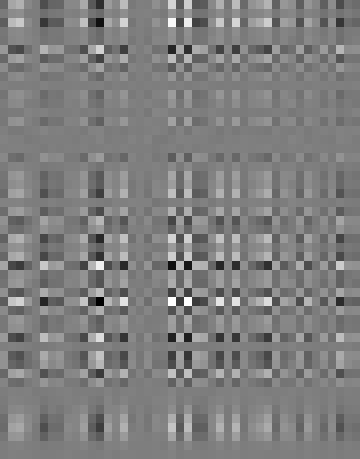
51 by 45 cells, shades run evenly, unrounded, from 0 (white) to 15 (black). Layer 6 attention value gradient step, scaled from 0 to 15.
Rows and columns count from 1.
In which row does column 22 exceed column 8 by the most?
30
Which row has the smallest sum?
34
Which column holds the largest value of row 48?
13
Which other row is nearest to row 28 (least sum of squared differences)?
37
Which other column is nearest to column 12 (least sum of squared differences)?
25
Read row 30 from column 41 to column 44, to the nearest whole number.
6 9 3 6
